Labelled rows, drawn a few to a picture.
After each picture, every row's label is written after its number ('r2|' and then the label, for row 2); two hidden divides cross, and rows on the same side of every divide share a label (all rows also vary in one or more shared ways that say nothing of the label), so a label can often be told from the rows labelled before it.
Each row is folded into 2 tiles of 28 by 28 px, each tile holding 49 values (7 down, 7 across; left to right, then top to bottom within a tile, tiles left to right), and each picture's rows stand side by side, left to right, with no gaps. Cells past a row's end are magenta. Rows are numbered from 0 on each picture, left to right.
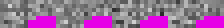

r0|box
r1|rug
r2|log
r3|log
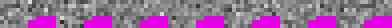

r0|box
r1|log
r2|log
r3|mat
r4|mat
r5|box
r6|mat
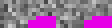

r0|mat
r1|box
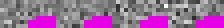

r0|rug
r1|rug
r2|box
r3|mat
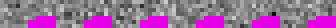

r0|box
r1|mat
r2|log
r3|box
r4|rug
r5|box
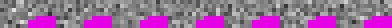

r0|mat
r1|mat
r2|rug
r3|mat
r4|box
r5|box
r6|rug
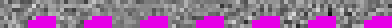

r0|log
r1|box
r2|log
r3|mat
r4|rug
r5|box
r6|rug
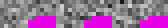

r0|mat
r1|mat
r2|log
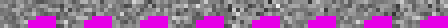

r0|mat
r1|rug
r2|box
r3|rug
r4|log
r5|rug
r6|mat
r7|rug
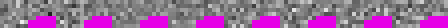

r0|mat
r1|rug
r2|box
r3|mat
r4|log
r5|rug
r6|rug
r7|box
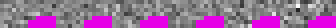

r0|mat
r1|mat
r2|log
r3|rug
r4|box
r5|mat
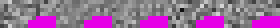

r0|mat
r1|rug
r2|log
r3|log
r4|mat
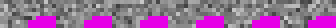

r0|log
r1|mat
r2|rug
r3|box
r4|mat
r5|mat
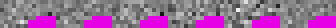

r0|mat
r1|rug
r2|rug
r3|box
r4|mat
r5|rug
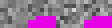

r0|log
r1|log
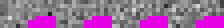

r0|rug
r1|log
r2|box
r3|rug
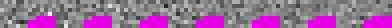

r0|box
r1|mat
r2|mat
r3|mat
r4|rug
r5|rug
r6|mat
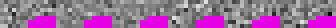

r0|rug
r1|mat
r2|rug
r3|rug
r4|log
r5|mat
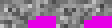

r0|box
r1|rug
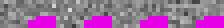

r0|box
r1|rug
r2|box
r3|log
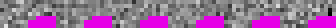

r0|mat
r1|rug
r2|mat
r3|rug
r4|mat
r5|box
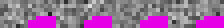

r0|rug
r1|log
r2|box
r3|log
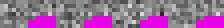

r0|mat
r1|mat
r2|log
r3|log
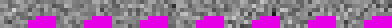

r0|log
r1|rug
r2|box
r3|rug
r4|box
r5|rug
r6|box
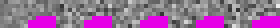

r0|rug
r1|box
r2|mat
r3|log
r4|log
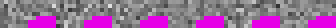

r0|box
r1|mat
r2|rug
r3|box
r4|mat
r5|mat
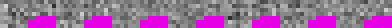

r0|mat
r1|mat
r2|mat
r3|box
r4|mat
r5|log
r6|mat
